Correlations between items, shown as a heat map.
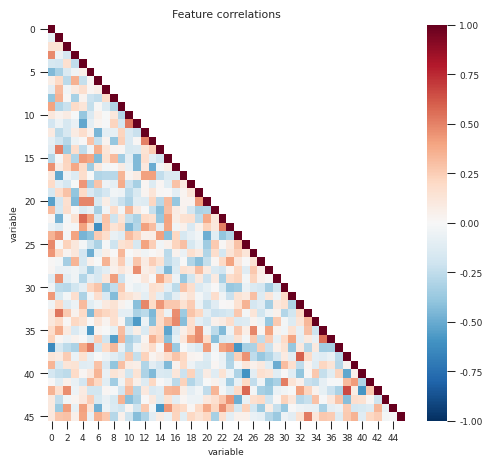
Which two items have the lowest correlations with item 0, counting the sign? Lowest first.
37, 20
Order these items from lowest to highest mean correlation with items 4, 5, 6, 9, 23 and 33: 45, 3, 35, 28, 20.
28, 35, 3, 20, 45
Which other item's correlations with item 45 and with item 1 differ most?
29
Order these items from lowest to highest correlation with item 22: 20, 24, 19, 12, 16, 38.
24, 19, 38, 16, 12, 20
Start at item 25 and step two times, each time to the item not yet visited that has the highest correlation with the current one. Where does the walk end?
38
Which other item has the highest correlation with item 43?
23
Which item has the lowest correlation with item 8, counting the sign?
36
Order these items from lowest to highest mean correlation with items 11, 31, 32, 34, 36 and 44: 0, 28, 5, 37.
37, 5, 28, 0
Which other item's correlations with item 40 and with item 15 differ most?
42
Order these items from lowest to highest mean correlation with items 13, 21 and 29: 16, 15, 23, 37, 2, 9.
16, 2, 9, 37, 15, 23
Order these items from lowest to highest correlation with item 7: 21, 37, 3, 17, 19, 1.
17, 19, 21, 3, 37, 1
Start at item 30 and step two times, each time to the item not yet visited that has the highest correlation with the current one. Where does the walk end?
39
